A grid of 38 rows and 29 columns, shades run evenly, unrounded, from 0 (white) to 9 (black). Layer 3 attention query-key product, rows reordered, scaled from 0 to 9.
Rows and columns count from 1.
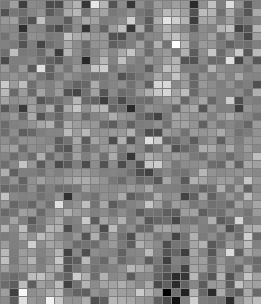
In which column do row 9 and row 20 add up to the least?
5
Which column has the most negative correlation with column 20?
6
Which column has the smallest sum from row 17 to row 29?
29
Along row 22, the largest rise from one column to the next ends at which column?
2
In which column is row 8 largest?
10
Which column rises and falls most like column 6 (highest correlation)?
22
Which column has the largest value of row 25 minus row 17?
8
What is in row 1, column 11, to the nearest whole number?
1
